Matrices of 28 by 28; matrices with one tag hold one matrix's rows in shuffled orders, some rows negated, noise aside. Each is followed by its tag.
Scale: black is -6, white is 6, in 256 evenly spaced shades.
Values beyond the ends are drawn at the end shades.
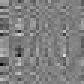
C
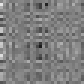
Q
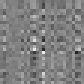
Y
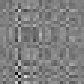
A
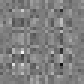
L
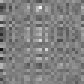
Q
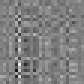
A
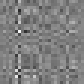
A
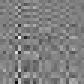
A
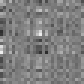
Q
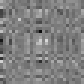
Q
